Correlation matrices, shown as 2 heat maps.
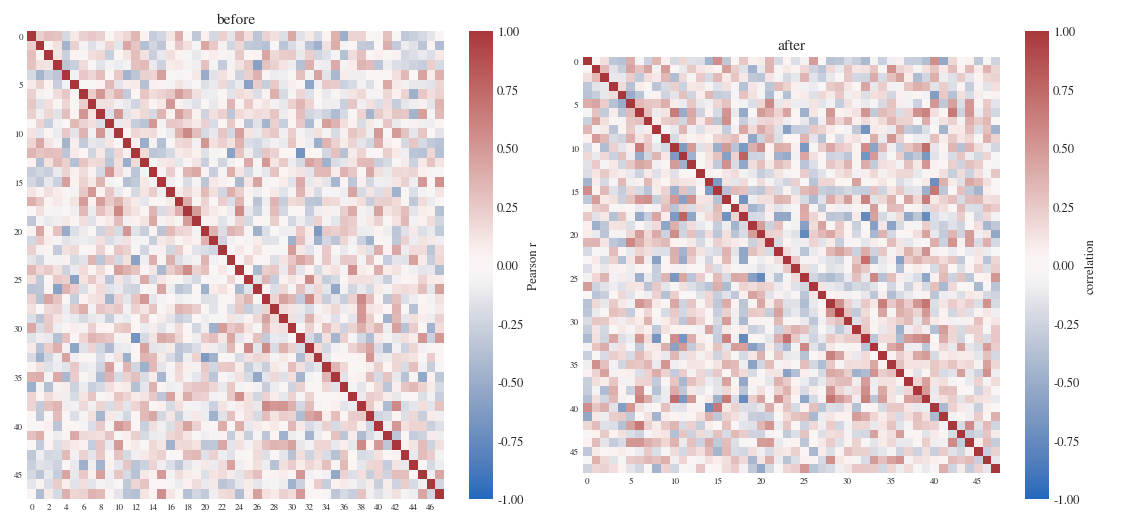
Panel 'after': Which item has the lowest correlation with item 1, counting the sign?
19
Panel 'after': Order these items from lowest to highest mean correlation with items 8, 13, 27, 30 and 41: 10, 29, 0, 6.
0, 6, 10, 29
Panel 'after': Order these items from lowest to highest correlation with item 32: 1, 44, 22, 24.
44, 1, 24, 22
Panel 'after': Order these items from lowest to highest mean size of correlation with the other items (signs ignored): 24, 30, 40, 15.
24, 30, 40, 15
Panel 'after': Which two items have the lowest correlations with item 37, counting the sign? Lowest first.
18, 11
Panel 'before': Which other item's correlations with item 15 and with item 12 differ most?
31
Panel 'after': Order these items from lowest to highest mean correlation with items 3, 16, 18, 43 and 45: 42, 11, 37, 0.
0, 42, 11, 37
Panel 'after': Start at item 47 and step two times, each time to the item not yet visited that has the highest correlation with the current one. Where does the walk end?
33
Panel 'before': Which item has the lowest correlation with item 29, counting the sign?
41
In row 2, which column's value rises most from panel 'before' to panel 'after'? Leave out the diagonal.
36
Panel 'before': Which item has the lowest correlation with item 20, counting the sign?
33
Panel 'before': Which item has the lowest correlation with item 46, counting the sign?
30
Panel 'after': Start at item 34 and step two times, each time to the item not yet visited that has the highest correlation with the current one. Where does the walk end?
39
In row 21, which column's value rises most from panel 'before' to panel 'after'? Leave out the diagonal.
42
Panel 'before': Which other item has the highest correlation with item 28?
38
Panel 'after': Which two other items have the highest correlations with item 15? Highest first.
40, 0
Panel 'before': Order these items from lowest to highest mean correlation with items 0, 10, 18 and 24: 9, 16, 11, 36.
36, 9, 16, 11
